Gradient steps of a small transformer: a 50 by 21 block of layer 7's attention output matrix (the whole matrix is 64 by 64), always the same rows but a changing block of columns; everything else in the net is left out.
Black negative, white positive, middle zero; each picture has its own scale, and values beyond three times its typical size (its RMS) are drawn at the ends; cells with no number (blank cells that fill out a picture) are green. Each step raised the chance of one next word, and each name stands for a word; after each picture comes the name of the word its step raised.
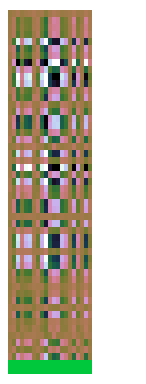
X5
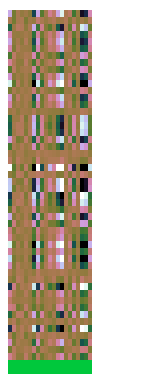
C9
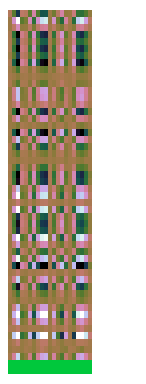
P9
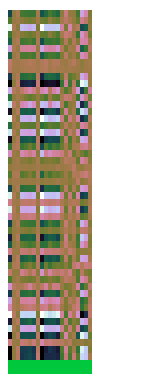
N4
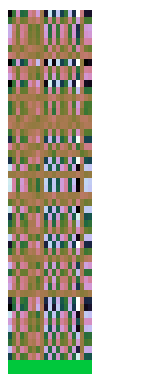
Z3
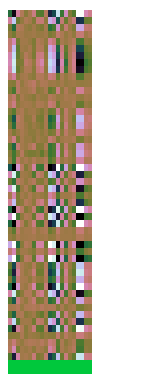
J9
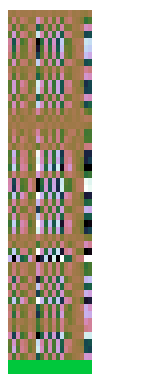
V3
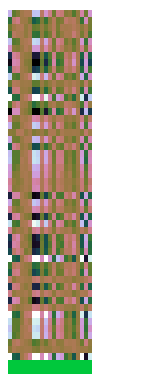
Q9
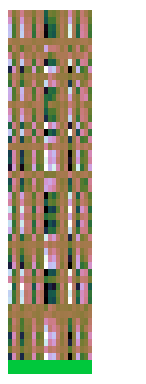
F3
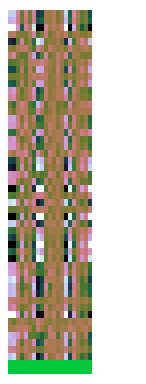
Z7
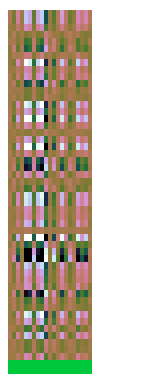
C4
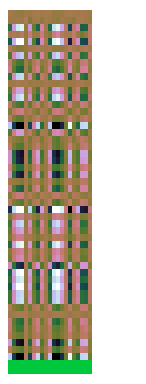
F3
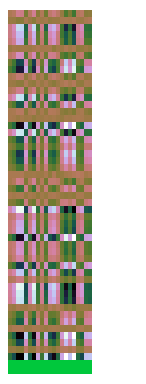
F3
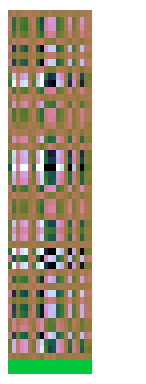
V3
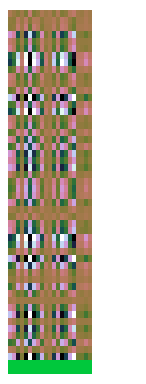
Q9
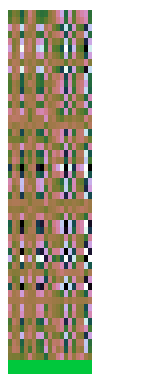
V3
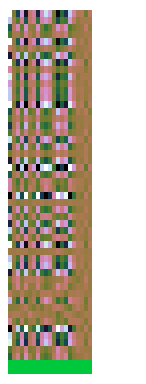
C9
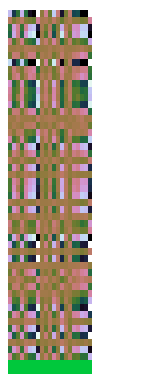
Z3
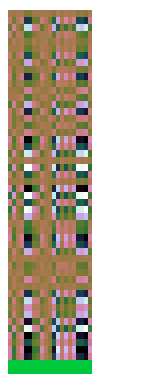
N4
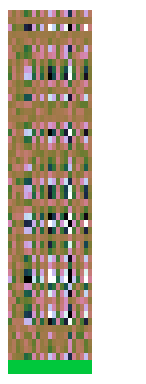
Z7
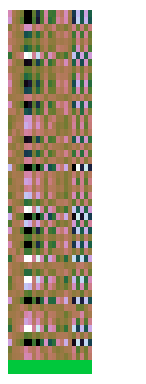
C9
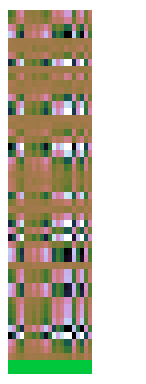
C4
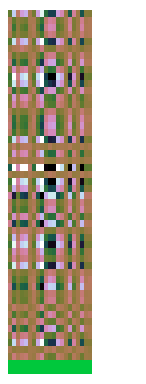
C9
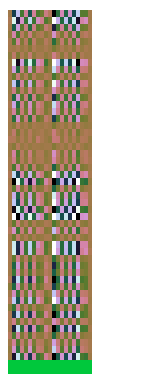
J9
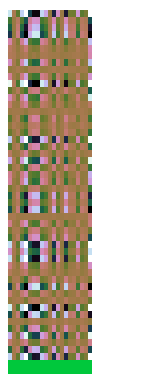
Z3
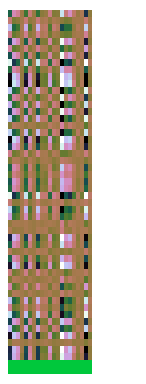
N4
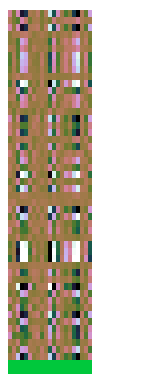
J9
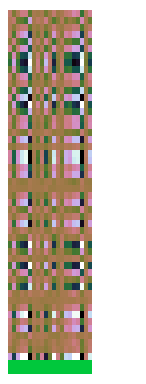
Q9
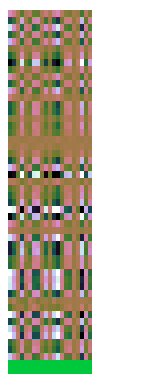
J9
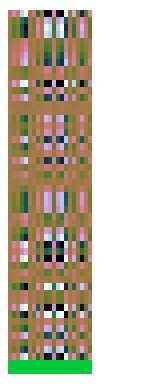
Z3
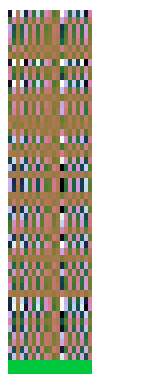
Z3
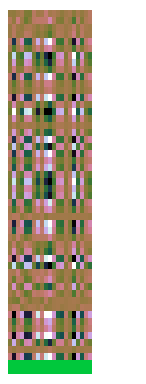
Q9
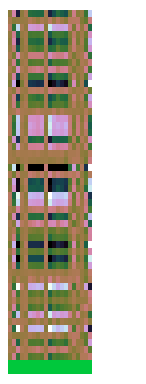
C9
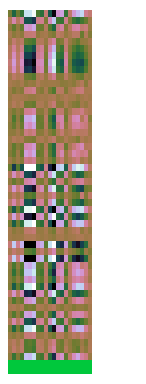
J9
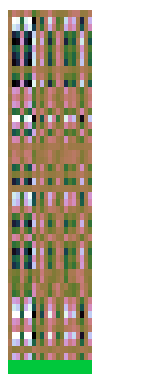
P9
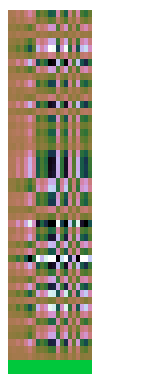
V3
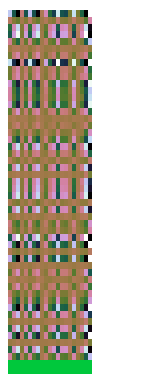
Z3
